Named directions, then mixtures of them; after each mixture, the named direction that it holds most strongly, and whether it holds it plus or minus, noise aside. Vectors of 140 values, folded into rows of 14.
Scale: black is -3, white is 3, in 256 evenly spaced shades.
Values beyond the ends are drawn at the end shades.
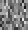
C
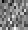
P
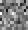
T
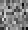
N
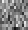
P, minus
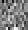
P, plus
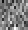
P, plus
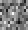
T, plus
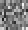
N, minus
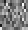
C, plus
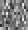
C, plus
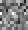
T, plus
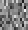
C, plus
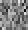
T, plus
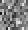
N, minus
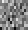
P, minus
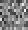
T, minus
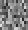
C, minus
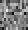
N, plus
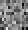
N, plus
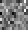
T, minus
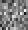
P, plus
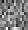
P, plus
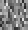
C, plus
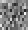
P, minus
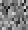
T, plus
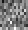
P, plus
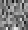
C, minus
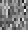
C, plus
